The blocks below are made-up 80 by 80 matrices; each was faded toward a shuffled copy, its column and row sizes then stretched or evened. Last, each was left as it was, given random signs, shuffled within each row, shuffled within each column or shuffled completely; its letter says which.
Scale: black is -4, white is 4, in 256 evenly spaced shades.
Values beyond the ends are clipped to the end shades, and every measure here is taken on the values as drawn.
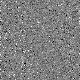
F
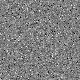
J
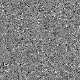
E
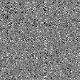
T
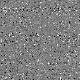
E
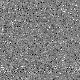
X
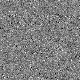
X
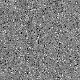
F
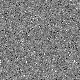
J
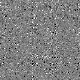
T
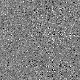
E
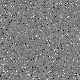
X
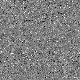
X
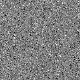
F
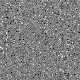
F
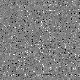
T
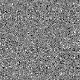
T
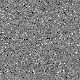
X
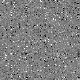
T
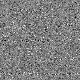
X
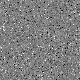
J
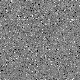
X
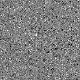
E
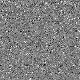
X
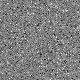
J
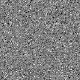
T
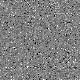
E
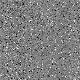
F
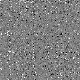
T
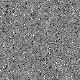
F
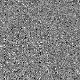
E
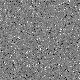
J
